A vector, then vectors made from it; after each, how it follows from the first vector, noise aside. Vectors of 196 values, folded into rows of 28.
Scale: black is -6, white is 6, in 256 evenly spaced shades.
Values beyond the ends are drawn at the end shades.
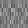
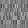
reversed.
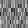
negated, scaled up.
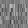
sign-scrambled.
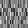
negated, scaled up.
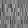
sign-scrambled.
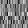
wrapped around, negated, scaled up.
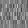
reversed.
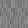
negated, shrunk.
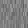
wrapped around, shrunk.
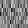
negated, scaled up.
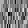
wrapped around, negated, scaled up.
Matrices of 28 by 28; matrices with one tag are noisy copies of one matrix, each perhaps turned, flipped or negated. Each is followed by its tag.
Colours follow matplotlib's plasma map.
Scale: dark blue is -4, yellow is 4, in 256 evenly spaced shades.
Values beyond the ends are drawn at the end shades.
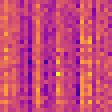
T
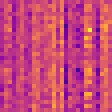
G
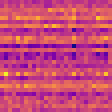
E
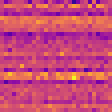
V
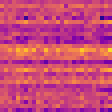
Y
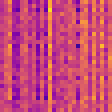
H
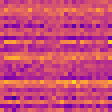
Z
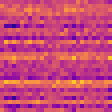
Z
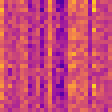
Y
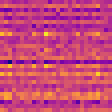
H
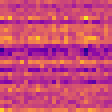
Y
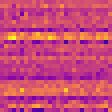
V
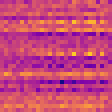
T
